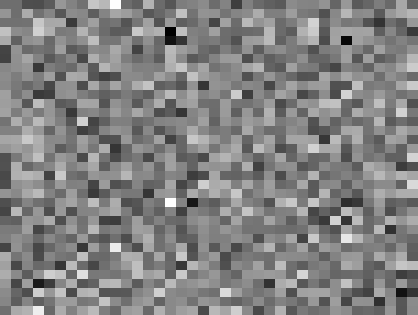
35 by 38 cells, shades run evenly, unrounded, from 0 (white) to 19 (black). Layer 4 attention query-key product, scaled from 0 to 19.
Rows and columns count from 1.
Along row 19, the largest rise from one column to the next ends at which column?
24
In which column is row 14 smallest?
8
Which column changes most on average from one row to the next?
32
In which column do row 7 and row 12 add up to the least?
9
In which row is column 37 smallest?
13
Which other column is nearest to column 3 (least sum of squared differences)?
20
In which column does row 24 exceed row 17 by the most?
29
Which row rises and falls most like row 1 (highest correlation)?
28
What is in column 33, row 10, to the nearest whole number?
5
